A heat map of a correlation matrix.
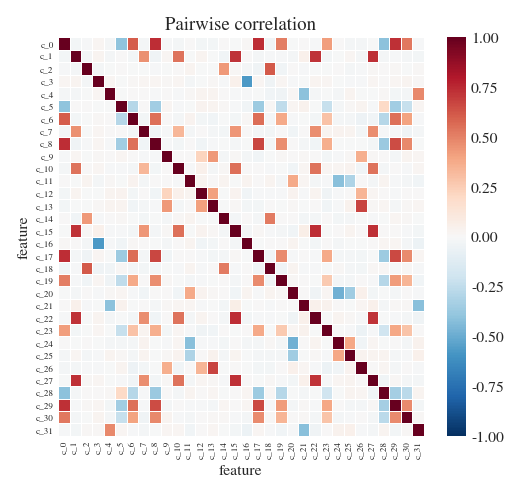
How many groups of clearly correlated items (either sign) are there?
7
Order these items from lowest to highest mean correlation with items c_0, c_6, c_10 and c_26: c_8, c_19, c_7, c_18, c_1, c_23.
c_18, c_7, c_1, c_23, c_19, c_8
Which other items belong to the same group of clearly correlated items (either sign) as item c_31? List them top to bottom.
c_4, c_21
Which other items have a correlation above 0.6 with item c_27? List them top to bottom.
c_1, c_15, c_22
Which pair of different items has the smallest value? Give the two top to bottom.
c_3, c_16
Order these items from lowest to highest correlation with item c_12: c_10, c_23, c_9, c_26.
c_23, c_10, c_9, c_26
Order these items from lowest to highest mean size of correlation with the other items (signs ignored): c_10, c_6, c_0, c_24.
c_24, c_10, c_6, c_0
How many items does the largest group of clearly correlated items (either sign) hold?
10
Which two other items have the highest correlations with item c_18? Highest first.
c_2, c_14
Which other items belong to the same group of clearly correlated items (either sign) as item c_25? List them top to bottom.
c_11, c_20, c_24
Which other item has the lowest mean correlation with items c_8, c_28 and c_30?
c_5
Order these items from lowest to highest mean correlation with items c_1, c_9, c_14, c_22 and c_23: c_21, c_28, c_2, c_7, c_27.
c_28, c_21, c_2, c_7, c_27
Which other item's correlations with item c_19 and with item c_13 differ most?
c_26
